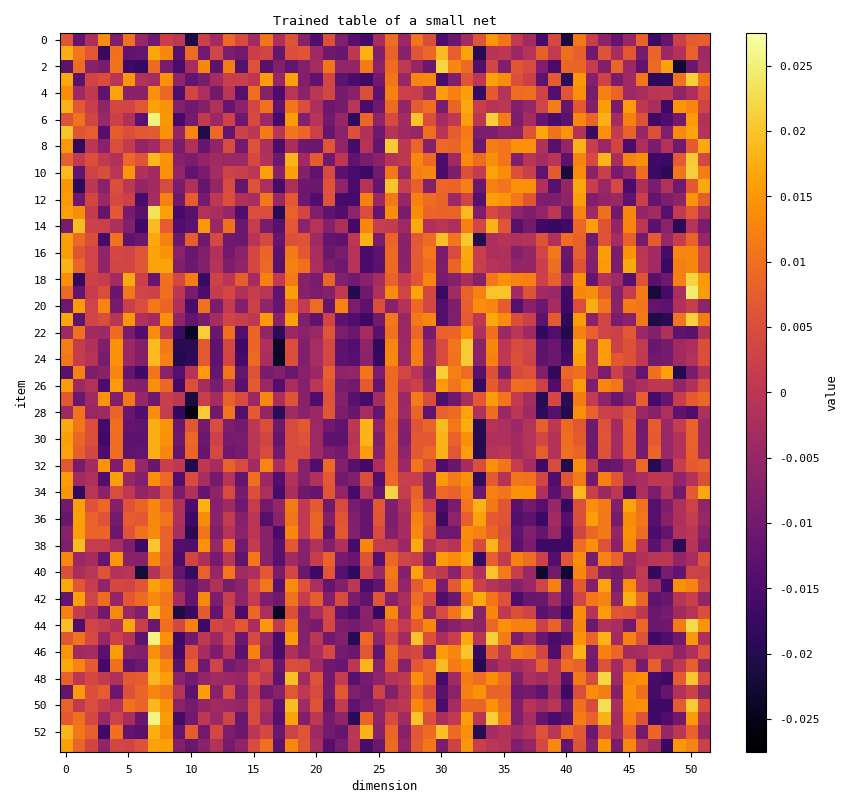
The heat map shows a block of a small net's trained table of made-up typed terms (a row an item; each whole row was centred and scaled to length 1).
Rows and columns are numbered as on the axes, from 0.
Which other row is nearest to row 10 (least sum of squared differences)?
3
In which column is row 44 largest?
50
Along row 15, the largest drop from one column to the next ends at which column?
33
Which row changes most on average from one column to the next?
2
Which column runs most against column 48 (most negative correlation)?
18
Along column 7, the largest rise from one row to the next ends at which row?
45
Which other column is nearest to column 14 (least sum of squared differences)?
9
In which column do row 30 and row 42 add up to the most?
7
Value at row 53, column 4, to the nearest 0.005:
0.005
